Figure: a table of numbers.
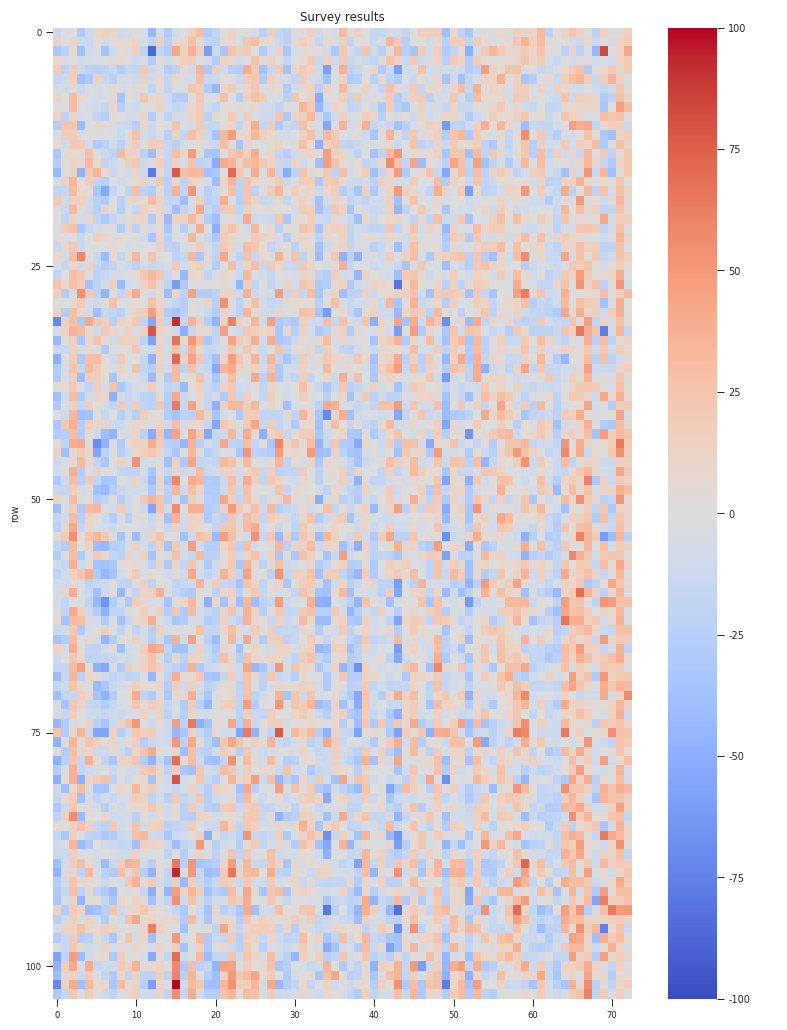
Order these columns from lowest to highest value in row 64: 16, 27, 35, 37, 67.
37, 35, 16, 27, 67
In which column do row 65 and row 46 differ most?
69
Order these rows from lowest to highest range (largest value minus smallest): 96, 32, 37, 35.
37, 35, 96, 32
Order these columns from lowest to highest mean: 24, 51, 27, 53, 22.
51, 27, 53, 22, 24
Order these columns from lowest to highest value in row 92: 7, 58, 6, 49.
7, 6, 49, 58
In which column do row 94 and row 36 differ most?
43
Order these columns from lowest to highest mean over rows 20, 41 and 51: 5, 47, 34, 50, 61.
34, 50, 47, 5, 61
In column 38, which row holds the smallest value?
68
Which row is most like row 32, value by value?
96
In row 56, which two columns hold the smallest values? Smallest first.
49, 59
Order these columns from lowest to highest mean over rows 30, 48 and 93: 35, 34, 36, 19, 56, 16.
34, 19, 16, 35, 36, 56
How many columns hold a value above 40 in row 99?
4
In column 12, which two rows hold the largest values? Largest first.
32, 96
